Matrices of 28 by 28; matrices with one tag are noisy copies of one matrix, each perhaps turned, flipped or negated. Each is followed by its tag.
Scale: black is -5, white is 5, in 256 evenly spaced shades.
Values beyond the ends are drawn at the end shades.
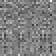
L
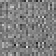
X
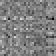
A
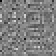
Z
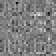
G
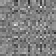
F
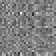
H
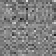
H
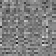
X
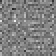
Z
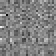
F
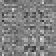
G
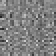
F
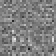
G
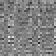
X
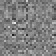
H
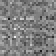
A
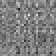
A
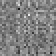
A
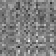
A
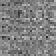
A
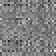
L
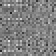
L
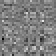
G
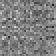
A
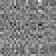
F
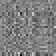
H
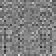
L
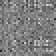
L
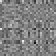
H
